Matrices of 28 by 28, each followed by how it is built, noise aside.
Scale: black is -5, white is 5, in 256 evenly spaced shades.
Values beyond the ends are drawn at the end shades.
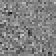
lower triangular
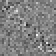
banded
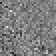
lower triangular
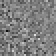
lower triangular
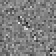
banded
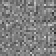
low rank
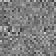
low rank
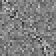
banded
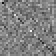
diagonal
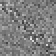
banded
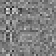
low rank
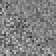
lower triangular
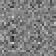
low rank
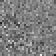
lower triangular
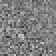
lower triangular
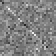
diagonal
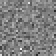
low rank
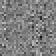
uneven columns
